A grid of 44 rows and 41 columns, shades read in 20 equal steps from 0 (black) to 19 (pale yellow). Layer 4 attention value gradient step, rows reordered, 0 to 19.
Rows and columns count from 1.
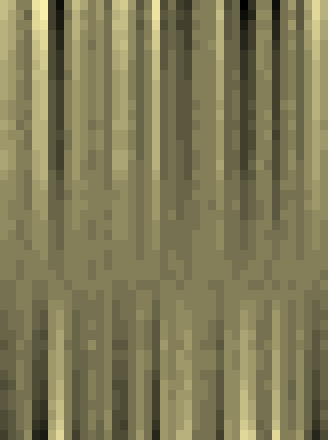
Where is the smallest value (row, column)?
1, 31
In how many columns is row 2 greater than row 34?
22
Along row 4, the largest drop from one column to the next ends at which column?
7
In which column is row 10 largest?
6
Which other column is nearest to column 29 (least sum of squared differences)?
38
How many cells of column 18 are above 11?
1
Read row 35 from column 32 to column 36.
11 9 10 12 10
